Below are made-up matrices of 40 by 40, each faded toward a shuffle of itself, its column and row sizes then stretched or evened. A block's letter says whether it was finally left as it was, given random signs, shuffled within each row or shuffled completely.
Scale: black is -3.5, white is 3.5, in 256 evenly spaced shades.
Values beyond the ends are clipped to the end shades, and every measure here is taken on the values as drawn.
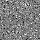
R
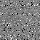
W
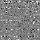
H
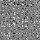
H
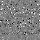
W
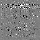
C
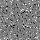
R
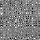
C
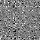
H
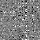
H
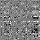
C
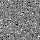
R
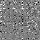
H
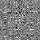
C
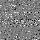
W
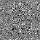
H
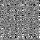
C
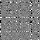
C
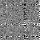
C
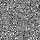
R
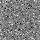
R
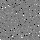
R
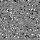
W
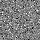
R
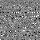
W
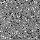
W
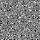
W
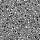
R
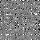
H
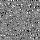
W
